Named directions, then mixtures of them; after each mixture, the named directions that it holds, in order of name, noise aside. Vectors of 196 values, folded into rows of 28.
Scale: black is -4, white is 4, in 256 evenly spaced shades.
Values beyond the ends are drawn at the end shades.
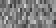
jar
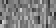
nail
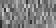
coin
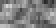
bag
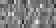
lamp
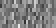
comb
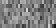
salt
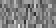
coin, comb.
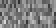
jar, nail.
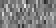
bag, coin, jar.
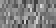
comb, lamp.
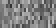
salt.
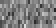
coin, jar, lamp.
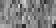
bag, jar, salt.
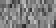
jar, salt.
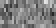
bag, coin.
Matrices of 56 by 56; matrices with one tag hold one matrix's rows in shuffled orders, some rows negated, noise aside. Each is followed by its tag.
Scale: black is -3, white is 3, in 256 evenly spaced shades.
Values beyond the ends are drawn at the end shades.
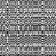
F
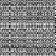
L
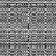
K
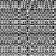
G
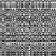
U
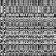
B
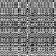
G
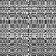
K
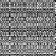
L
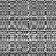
K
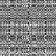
K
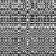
G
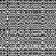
F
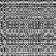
B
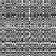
U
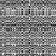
U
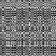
U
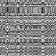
F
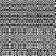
L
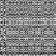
B
